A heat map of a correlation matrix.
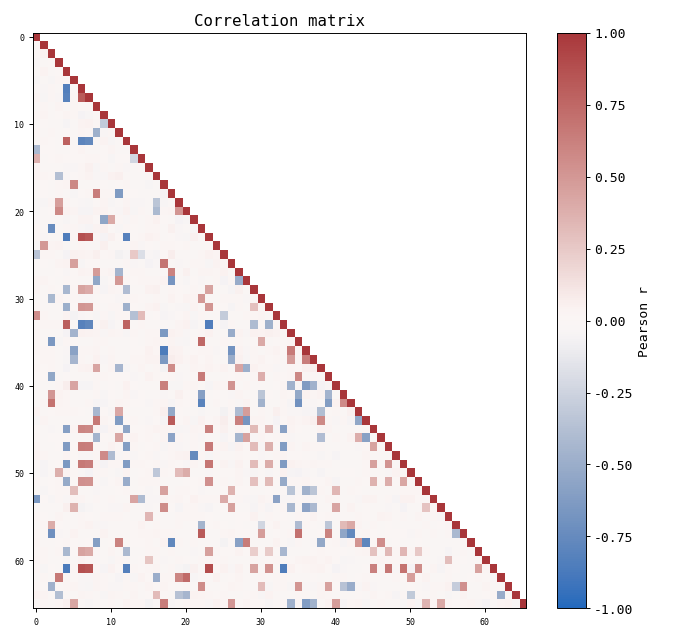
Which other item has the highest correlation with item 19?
62
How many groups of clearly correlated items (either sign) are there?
9
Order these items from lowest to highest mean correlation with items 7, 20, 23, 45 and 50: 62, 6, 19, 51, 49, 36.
36, 19, 62, 51, 49, 6
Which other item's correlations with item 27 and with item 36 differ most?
17
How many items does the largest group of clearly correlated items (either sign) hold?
14
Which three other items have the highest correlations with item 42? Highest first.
2, 41, 56
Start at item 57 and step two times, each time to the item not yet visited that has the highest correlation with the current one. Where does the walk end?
35
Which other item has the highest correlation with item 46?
58
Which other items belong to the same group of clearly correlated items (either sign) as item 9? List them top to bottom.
10, 21, 48
